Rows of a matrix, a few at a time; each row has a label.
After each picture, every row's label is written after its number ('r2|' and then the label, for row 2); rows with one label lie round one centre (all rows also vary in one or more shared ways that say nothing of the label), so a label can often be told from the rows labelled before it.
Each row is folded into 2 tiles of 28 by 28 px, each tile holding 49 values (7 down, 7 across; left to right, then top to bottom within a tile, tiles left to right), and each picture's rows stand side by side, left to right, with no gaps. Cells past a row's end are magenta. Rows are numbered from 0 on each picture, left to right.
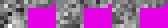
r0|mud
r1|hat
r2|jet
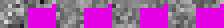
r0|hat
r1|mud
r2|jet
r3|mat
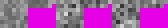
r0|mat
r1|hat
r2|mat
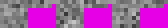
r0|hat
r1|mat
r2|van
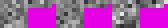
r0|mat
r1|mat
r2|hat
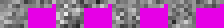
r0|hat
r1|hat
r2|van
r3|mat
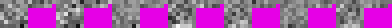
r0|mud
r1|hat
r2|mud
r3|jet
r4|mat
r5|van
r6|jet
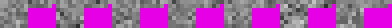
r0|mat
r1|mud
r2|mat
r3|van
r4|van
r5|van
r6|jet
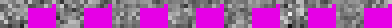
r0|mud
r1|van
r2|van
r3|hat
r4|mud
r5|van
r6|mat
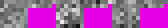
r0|jet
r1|hat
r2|van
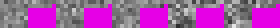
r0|van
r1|jet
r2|mud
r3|jet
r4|hat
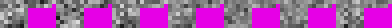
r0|hat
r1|van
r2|jet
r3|hat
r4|jet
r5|mud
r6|van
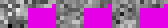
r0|jet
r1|van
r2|mat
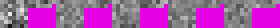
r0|van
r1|van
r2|mat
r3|mud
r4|jet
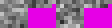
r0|mat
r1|jet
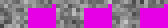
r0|mud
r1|jet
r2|hat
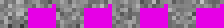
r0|van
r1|mud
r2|mat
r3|van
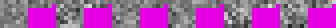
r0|mat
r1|jet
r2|van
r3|mud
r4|mud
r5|mat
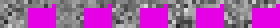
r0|mat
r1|van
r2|jet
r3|jet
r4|mud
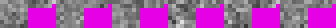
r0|mat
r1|van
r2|hat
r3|hat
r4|mat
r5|mud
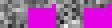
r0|mat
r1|mat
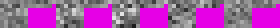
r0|jet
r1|jet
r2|hat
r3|van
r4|mat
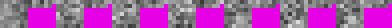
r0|hat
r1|mat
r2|hat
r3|mat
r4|mud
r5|mat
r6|mud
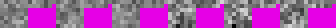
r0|van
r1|mud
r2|hat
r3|mat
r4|van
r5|jet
